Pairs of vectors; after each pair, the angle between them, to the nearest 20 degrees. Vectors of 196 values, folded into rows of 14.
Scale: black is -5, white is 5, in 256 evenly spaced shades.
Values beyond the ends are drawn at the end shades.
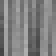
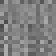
60 degrees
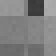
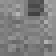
40 degrees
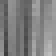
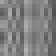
120 degrees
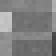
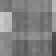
20 degrees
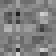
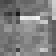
60 degrees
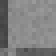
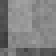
20 degrees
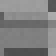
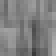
60 degrees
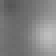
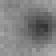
120 degrees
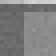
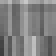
60 degrees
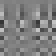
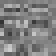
80 degrees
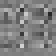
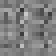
20 degrees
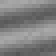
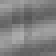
20 degrees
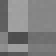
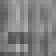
40 degrees
